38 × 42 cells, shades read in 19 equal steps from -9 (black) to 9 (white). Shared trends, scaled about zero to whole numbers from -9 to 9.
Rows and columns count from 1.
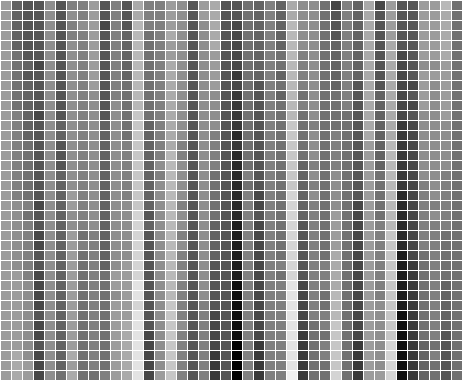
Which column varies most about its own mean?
31
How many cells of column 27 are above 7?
1
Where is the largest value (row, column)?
38, 27
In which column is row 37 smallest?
22
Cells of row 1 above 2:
5
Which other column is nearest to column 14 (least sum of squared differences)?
28
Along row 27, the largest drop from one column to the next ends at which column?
37
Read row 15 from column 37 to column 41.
-5 -4 1 1 1
